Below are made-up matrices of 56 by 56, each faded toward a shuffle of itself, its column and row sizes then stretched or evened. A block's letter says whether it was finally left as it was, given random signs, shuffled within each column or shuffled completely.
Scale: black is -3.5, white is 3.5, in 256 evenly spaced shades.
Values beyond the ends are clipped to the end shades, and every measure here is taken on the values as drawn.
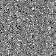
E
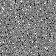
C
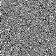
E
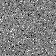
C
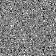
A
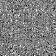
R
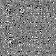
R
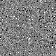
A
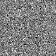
A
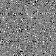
R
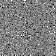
A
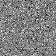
A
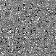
A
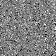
E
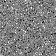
C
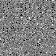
R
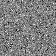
C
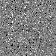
E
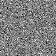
E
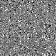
R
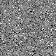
A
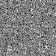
E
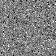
E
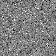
E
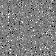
E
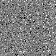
A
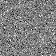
C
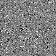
A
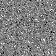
C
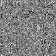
R
